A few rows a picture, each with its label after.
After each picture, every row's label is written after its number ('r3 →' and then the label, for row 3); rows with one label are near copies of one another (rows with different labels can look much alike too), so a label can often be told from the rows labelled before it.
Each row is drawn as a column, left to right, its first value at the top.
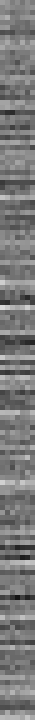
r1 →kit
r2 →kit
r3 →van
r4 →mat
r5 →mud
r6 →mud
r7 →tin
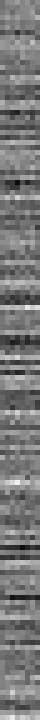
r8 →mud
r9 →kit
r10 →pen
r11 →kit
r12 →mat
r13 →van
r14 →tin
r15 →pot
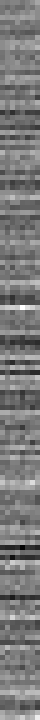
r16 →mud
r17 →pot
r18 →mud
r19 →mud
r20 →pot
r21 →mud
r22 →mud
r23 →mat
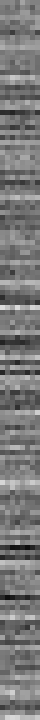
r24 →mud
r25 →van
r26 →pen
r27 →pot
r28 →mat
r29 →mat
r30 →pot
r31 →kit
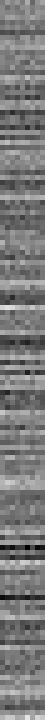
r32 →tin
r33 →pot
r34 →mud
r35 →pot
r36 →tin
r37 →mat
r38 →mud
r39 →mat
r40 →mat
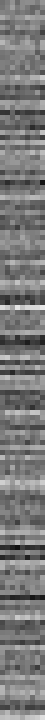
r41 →mud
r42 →kit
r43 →mat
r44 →pot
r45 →tin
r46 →mud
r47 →pot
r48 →pot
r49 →van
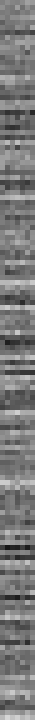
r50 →van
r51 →pen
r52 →pen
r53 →tin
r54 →kit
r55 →mat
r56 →kit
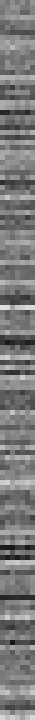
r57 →van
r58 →mud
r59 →mat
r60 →mud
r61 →mud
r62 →mud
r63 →van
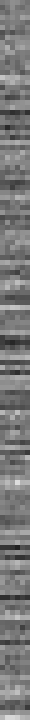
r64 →pot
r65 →pen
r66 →pen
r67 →pen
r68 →mud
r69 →mud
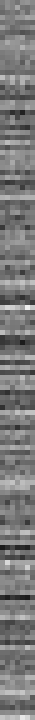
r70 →pot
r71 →tin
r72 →van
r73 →tin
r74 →pen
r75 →pot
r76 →kit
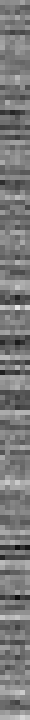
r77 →mud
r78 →kit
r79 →pen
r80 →pen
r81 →pen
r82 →pot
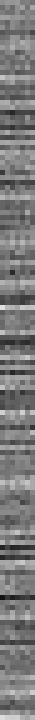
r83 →pot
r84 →van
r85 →pen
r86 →mat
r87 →tin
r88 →mud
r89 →tin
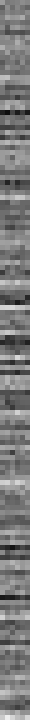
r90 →pen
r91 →van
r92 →pot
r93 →kit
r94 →kit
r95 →pen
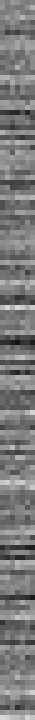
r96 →van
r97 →van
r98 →pen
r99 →mud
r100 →mud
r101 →pen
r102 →tin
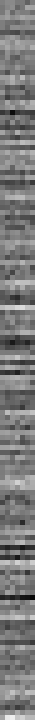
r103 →mud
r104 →mat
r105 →pen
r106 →mud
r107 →pot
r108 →tin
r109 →tin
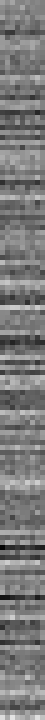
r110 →mat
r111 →tin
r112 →pen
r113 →van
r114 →tin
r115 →kit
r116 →mat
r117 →van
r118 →pen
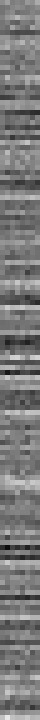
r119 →mat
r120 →mat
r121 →kit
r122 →kit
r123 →mud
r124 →pen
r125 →kit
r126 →kit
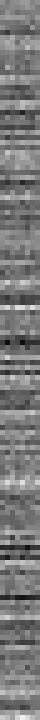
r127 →pen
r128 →mud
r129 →mat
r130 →van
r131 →van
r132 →mat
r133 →tin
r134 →mud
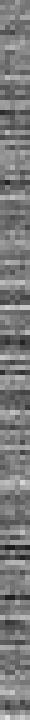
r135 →kit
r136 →van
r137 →tin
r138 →mat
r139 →mud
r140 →pot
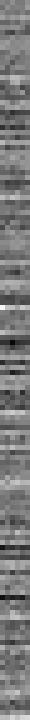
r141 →pot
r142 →tin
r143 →pen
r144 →pen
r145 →pot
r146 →van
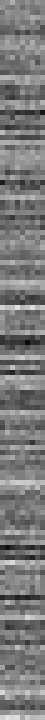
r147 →van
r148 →mat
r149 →mat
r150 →van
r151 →kit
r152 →pen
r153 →mud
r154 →pen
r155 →van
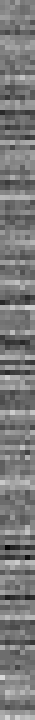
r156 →kit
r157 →mat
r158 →tin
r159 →mat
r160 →pen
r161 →mud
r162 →tin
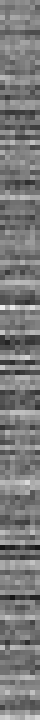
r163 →pot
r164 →pen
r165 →pot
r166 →kit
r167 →kit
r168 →kit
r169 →tin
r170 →pot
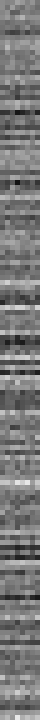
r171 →kit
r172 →mud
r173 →tin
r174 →van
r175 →mud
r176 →kit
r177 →mat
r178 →mud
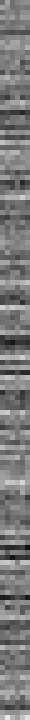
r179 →tin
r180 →mat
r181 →mud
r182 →mud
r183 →kit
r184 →mat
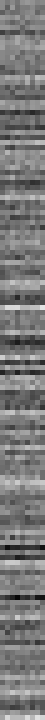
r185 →kit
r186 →pot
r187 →tin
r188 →mud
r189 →mat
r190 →pen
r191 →kit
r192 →pen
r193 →pot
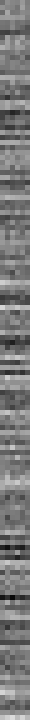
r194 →tin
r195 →mat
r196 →pen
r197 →mud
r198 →mat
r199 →van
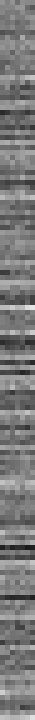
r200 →pen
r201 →pen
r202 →pot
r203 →tin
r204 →mat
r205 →pot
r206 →pot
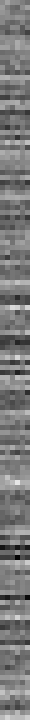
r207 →mat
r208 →mat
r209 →pot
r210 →mud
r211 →mat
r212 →tin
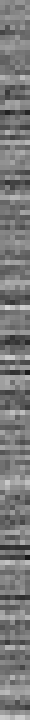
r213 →pen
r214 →van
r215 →kit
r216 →mat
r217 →pot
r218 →mud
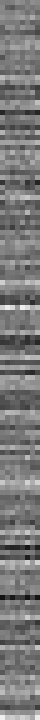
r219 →van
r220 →pot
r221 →pot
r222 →mat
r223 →pot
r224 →mud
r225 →kit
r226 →van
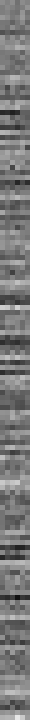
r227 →mud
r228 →van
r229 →pen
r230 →van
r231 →mat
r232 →tin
